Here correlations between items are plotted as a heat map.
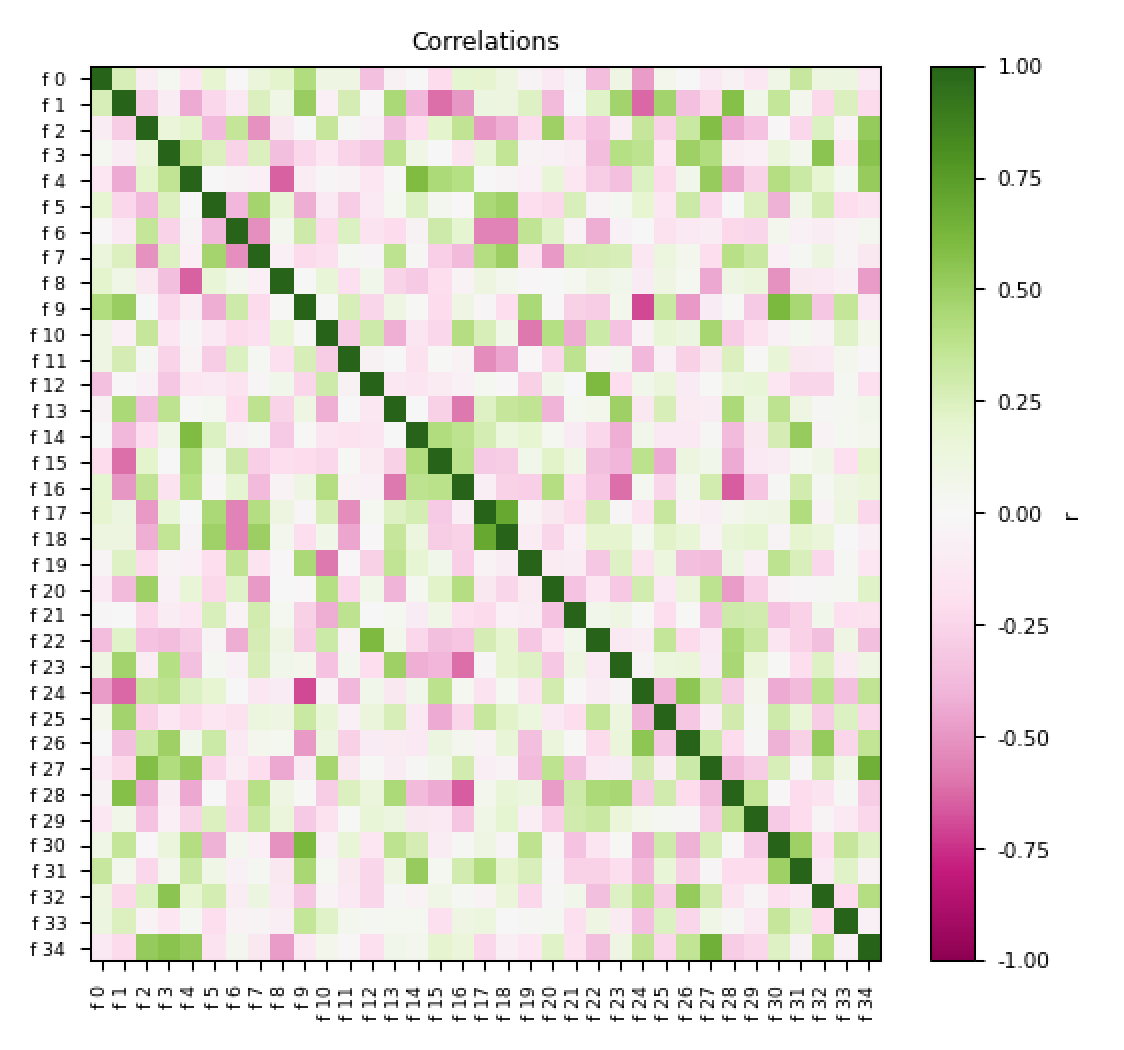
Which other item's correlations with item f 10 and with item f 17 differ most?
f 2
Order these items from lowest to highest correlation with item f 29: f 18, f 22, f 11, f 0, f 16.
f 16, f 0, f 11, f 18, f 22
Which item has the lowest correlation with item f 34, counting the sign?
f 8
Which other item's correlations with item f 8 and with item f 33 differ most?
f 30
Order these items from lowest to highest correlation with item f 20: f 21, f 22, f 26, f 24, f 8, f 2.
f 21, f 22, f 8, f 26, f 24, f 2
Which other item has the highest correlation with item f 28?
f 1
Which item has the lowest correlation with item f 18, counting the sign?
f 6
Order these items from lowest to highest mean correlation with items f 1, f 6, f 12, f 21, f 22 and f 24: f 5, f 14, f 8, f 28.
f 14, f 5, f 8, f 28
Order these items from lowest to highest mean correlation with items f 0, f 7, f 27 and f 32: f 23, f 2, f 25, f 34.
f 25, f 2, f 23, f 34
